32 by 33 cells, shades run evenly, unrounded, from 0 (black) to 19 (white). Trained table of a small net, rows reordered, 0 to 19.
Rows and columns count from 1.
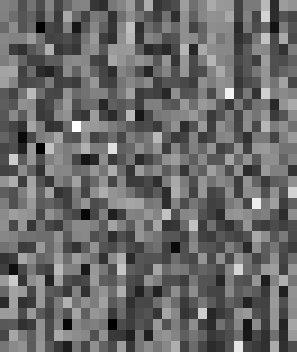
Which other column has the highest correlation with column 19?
2
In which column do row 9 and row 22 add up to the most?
30
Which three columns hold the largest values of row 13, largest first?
18, 7, 33
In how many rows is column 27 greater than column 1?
12
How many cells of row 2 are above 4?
30
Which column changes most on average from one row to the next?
13
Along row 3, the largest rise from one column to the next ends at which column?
32
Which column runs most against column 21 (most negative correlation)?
31
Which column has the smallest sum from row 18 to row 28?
25
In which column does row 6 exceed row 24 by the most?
24
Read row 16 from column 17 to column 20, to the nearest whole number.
9 10 7 9
